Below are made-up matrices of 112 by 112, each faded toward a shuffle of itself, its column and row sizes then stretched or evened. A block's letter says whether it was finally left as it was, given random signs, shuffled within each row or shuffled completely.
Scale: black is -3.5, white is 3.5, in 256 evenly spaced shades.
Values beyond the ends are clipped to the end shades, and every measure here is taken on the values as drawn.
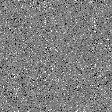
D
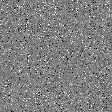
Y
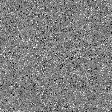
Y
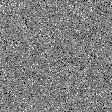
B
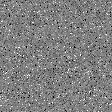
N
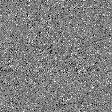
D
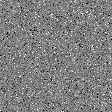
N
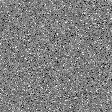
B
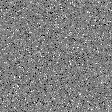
B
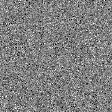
D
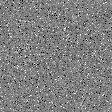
B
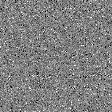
Y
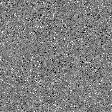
Y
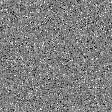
N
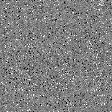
D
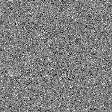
D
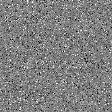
Y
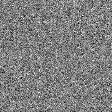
Y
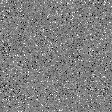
Y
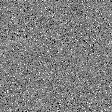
N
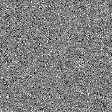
D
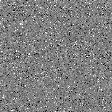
D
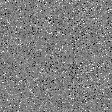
Y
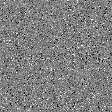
Y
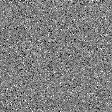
Y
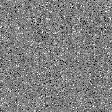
D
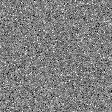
B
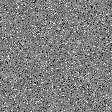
B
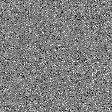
Y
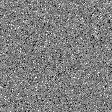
B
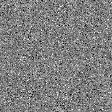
Y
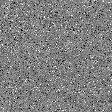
N
